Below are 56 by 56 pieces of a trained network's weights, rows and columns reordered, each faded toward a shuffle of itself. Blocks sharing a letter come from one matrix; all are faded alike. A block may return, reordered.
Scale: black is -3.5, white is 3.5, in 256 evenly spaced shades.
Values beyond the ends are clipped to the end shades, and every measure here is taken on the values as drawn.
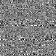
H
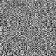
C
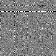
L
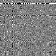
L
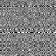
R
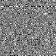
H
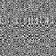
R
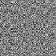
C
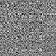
C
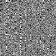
L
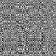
R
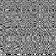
R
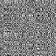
C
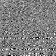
H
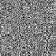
C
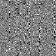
L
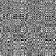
R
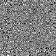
H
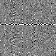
L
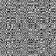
R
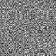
C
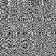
C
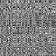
R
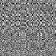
R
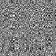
C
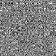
H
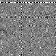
L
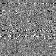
H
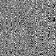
L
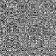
C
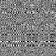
R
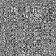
C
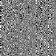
L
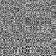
C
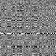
R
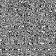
H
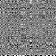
R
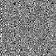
L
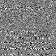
H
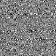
H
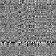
R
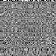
R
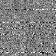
H
